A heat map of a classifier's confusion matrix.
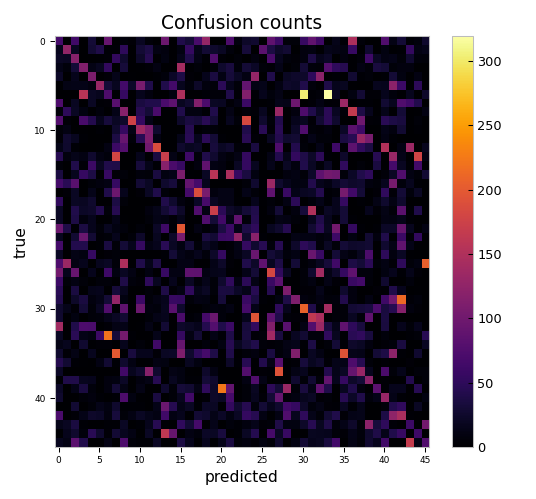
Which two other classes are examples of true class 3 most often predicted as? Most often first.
15, 33
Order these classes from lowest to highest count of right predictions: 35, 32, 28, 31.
28, 32, 31, 35
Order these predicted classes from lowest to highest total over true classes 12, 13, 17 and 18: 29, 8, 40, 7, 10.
10, 8, 29, 40, 7
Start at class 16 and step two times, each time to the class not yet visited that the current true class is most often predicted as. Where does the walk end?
32
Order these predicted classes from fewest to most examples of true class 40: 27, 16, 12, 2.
2, 12, 16, 27
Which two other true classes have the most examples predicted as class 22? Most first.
20, 15
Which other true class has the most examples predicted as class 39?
30
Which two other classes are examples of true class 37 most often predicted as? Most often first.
27, 11
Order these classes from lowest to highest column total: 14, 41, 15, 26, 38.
14, 38, 41, 26, 15
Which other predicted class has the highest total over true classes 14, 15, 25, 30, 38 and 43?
33
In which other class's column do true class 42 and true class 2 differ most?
41
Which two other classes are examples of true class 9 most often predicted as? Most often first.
23, 37
